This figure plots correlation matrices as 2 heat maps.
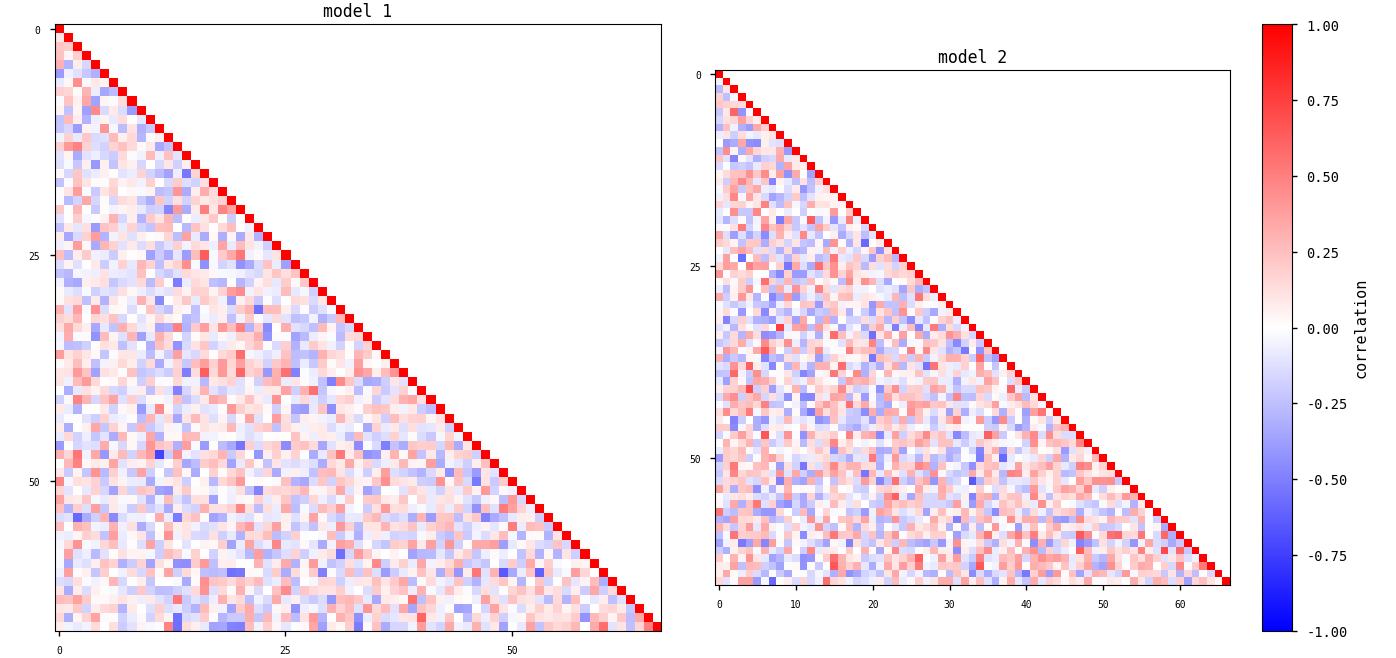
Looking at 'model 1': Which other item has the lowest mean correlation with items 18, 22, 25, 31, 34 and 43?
26
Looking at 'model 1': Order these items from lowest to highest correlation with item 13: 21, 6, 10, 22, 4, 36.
21, 4, 22, 10, 6, 36
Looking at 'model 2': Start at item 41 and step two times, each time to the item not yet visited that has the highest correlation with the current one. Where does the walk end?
38
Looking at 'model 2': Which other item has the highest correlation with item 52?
60
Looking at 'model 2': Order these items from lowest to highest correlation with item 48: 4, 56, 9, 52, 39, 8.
56, 8, 39, 52, 9, 4
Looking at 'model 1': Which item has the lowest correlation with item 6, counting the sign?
54
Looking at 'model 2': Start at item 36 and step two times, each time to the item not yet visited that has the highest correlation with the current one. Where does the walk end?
47
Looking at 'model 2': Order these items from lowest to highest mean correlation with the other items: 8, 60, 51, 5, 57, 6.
8, 57, 5, 6, 51, 60
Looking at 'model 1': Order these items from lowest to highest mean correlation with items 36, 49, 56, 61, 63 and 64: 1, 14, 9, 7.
14, 7, 1, 9
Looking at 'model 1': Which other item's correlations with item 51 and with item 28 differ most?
47
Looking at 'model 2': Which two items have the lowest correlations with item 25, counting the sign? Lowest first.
9, 32
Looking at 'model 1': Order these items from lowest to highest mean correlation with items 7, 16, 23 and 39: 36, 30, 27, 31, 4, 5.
5, 30, 36, 27, 4, 31
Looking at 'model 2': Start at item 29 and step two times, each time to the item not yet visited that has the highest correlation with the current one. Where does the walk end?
63
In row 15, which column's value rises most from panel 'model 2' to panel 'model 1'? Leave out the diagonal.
19
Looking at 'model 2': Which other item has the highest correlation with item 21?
11
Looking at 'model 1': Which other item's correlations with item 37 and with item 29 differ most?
57
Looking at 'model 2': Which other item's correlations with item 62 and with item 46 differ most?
58
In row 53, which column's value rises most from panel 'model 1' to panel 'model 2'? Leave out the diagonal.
60
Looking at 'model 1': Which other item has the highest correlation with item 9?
4
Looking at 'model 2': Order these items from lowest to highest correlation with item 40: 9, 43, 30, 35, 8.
30, 8, 9, 43, 35
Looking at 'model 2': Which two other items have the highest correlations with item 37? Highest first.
34, 45
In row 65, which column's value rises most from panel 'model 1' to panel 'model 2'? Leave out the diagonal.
1
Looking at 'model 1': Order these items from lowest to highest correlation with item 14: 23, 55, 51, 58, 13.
13, 58, 55, 51, 23
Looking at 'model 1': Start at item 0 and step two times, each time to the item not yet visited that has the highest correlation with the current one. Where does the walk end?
55
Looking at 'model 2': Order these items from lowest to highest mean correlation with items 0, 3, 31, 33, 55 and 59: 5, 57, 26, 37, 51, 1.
5, 51, 1, 37, 26, 57
